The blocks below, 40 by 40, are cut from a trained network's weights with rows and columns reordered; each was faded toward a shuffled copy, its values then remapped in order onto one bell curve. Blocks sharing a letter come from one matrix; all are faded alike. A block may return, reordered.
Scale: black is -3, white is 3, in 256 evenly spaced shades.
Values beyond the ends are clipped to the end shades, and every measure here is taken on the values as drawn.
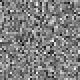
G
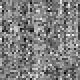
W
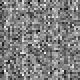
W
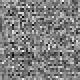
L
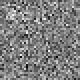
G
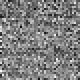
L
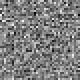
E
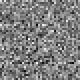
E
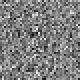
E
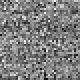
L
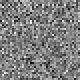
E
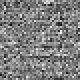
L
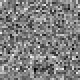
E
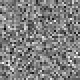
G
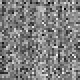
W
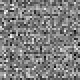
L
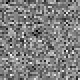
G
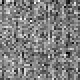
W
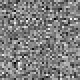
E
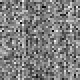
W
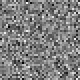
G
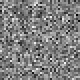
G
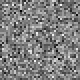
E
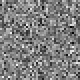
E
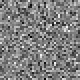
E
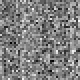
W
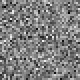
E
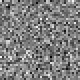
E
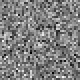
G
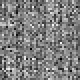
W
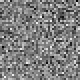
G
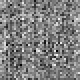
W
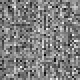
W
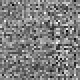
L
